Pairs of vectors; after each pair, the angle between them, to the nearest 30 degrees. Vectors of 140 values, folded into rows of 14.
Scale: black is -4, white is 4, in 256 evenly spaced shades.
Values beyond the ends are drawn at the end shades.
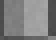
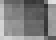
150 degrees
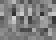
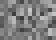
30 degrees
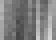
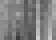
30 degrees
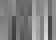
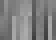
150 degrees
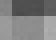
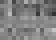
60 degrees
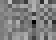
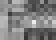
120 degrees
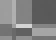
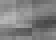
60 degrees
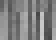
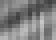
60 degrees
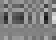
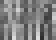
60 degrees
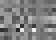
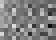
60 degrees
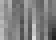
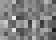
60 degrees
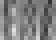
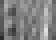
150 degrees
